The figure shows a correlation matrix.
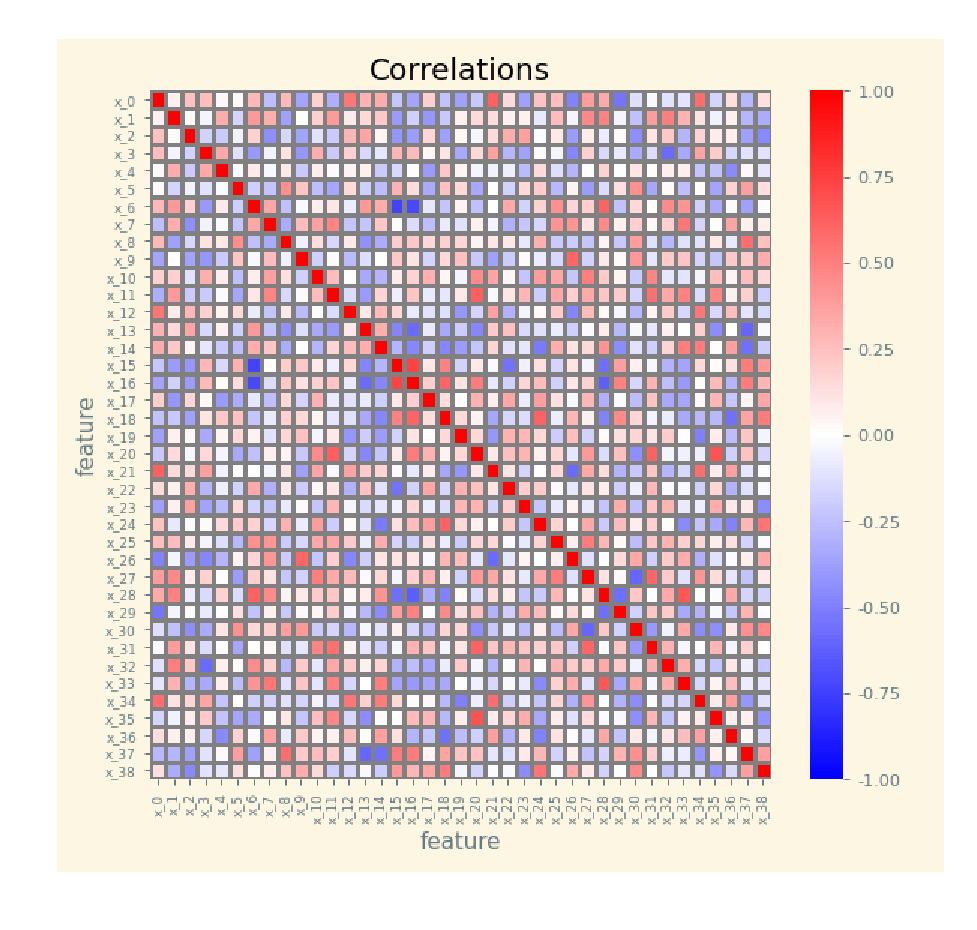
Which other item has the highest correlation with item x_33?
x_28
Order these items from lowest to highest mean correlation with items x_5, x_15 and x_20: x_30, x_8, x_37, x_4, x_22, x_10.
x_22, x_4, x_30, x_10, x_8, x_37
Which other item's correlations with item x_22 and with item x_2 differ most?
x_12
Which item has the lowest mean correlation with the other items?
x_13
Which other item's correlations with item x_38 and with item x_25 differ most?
x_30
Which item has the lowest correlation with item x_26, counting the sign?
x_21
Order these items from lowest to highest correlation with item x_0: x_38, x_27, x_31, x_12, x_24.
x_31, x_38, x_24, x_27, x_12
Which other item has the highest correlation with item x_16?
x_15
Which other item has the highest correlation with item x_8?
x_37
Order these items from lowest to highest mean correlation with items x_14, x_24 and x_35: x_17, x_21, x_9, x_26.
x_9, x_26, x_21, x_17
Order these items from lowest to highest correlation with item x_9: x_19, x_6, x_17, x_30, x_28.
x_17, x_6, x_28, x_19, x_30
